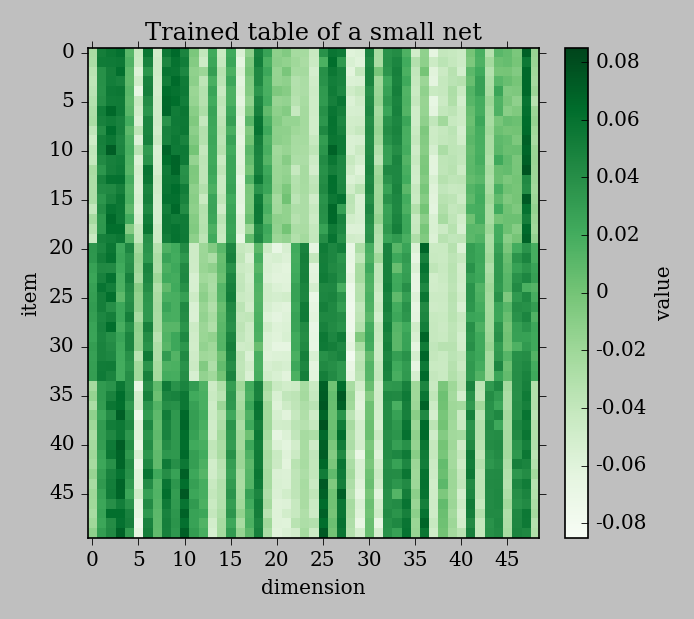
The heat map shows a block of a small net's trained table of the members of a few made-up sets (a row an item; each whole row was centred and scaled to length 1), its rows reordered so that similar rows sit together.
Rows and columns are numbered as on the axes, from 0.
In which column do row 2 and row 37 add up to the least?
5
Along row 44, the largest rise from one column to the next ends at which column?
25
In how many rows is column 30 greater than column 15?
20
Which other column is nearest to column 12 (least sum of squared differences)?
7
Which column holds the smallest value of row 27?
28
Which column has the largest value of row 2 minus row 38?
13
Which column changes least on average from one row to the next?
39
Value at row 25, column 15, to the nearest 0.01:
0.05
